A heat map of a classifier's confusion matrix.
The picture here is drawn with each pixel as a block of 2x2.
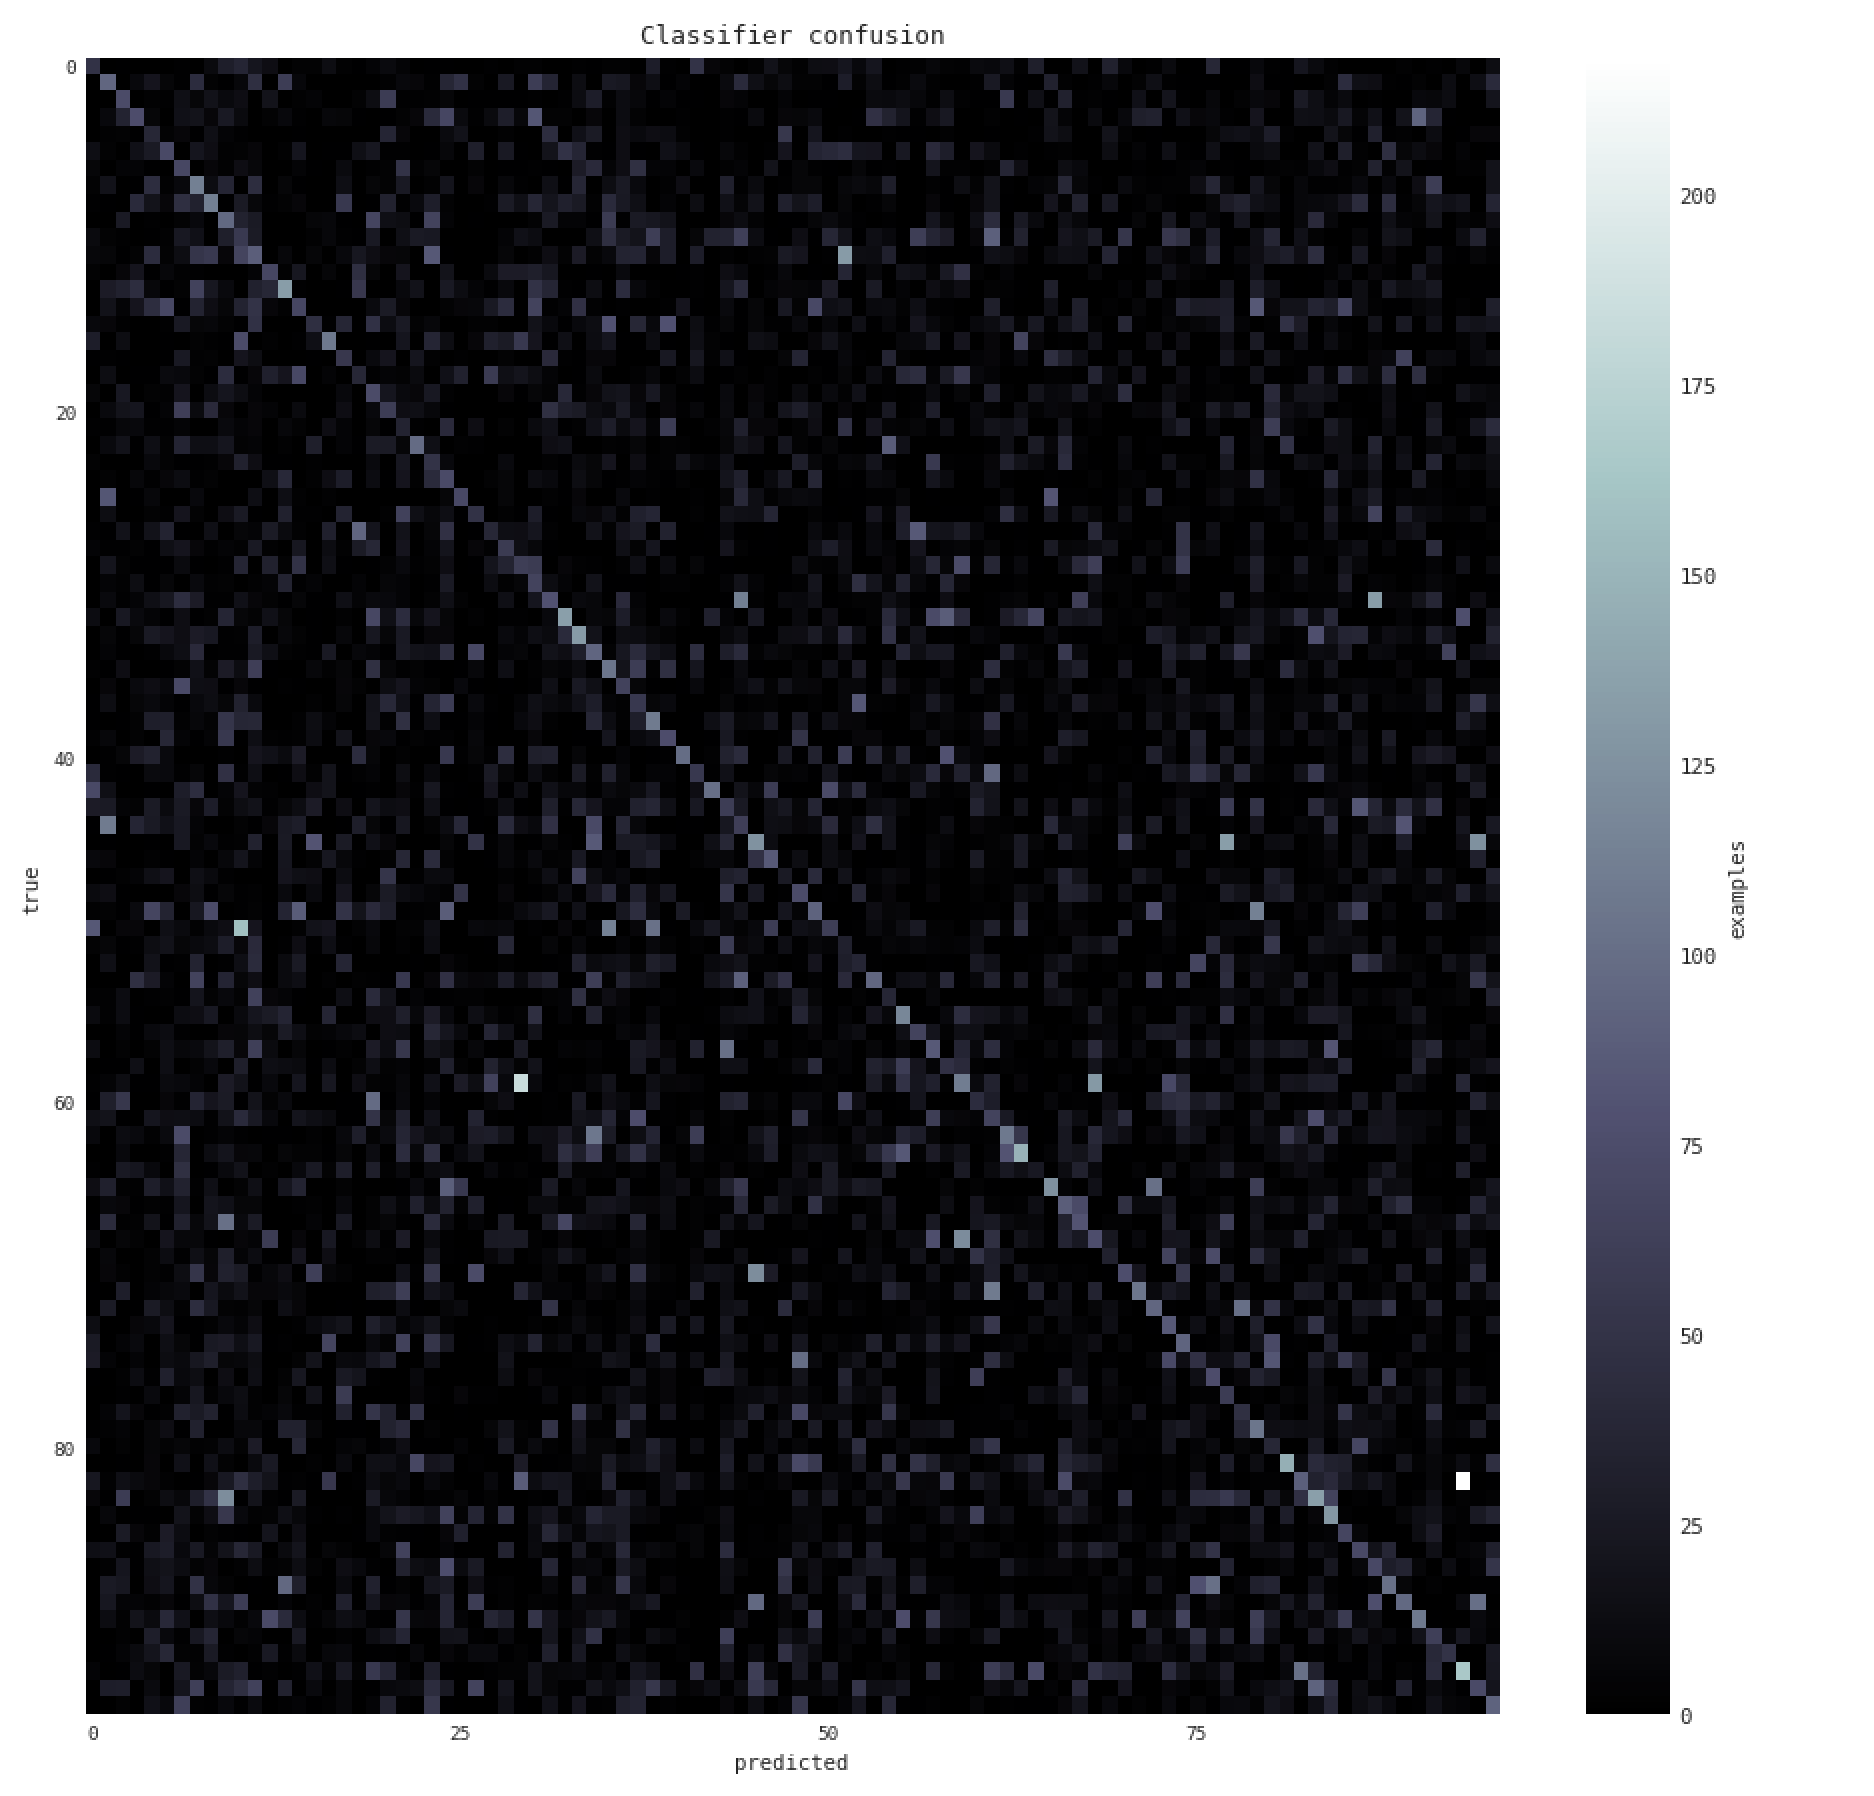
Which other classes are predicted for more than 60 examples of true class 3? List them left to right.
24, 30, 90
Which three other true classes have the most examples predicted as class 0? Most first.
50, 42, 41
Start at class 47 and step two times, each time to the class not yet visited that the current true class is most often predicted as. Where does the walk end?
83
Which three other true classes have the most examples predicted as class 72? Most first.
65, 49, 53
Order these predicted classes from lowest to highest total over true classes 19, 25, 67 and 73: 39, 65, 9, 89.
89, 39, 65, 9
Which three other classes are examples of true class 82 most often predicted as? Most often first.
93, 29, 66
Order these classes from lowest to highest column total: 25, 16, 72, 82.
25, 16, 72, 82
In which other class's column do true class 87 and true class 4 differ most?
24
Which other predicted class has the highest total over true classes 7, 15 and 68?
59
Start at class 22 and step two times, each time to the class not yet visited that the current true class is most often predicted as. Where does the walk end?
11
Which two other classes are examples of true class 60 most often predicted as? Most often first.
19, 51
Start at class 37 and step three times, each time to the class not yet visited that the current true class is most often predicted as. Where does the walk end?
48
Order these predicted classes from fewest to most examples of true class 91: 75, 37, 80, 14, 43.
37, 80, 14, 75, 43
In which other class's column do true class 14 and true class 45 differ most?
94
